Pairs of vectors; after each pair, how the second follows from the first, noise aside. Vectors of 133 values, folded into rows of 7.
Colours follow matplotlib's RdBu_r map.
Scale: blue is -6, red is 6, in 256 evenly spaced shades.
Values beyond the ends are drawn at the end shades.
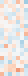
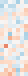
sign-scrambled.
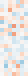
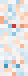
sign-scrambled.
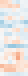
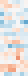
copied.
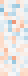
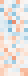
copied.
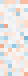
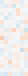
reversed, negated, shrunk.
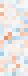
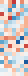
reversed, negated, scaled up.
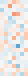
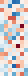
negated, scaled up.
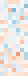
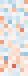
reversed, negated.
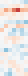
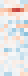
copied.
